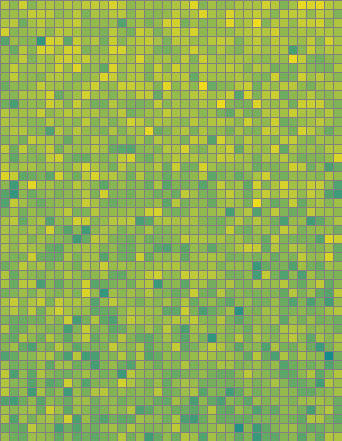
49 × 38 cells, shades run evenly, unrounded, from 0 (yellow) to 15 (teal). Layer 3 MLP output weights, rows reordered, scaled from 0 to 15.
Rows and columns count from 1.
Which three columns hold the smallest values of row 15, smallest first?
17, 34, 30
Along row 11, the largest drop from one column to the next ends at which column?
28
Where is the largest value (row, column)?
40, 37
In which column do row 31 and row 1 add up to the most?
32
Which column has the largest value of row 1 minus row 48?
4
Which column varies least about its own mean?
3
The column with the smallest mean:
16
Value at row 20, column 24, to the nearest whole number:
10
